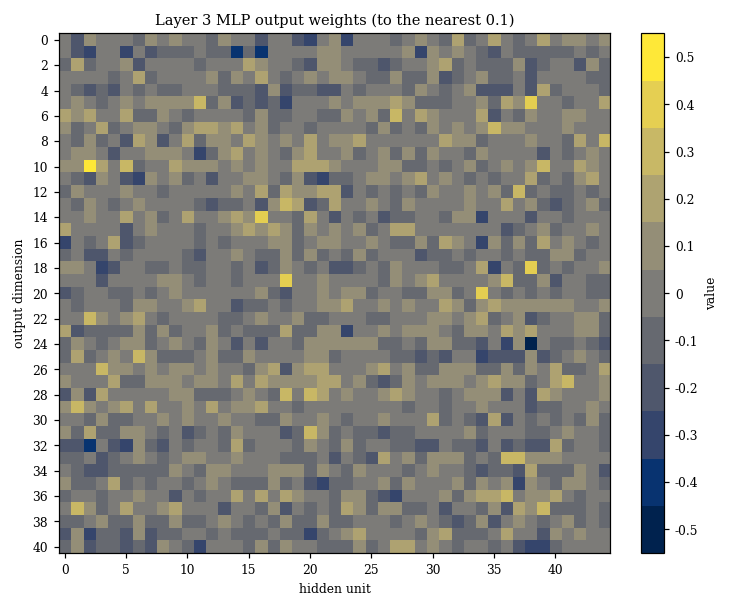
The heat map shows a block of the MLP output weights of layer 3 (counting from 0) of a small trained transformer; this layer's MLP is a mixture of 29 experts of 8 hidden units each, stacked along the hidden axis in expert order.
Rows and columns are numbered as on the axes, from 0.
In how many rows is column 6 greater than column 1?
17
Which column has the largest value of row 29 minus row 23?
1
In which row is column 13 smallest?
37
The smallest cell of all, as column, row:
38, 24
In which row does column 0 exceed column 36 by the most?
15
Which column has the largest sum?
30
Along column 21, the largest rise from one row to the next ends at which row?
12
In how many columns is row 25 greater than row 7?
10
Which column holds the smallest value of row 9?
11
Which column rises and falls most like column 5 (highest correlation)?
2
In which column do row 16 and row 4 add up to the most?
39
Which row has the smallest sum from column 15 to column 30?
4
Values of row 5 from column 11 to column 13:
0.3 -0.1 0.1
